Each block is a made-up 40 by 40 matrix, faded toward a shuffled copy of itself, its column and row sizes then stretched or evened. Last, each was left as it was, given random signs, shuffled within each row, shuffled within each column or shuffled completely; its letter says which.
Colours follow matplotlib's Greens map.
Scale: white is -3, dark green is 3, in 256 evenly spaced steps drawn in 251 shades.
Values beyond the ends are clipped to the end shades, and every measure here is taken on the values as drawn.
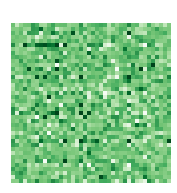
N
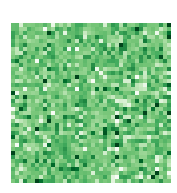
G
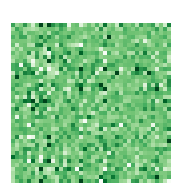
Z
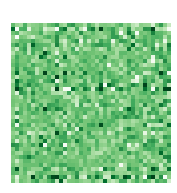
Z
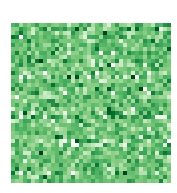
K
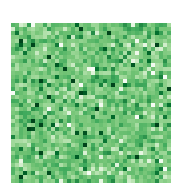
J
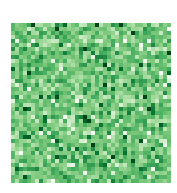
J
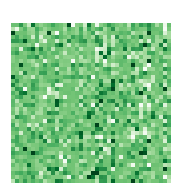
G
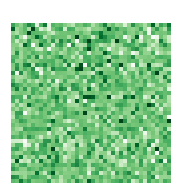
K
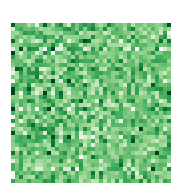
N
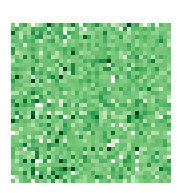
Z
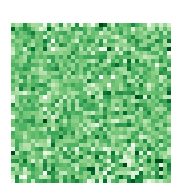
Z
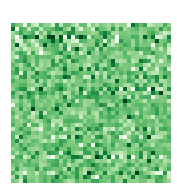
K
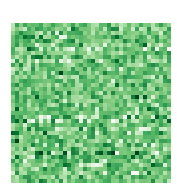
K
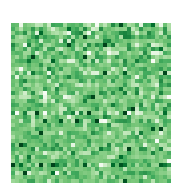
K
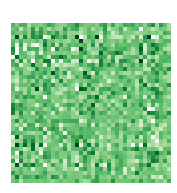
N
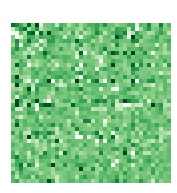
Z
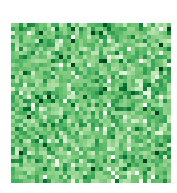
J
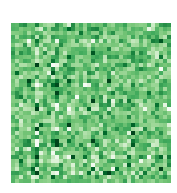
N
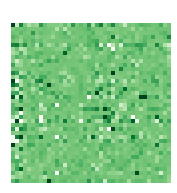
Z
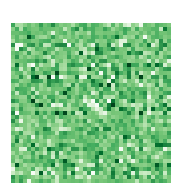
K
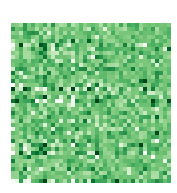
N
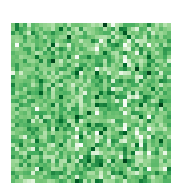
G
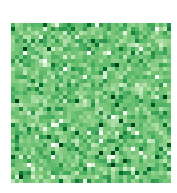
J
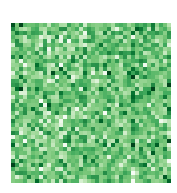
G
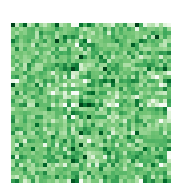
N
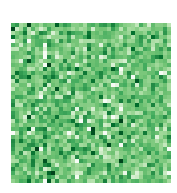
G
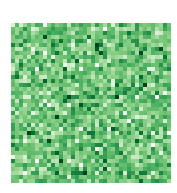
J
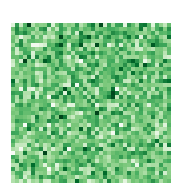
K
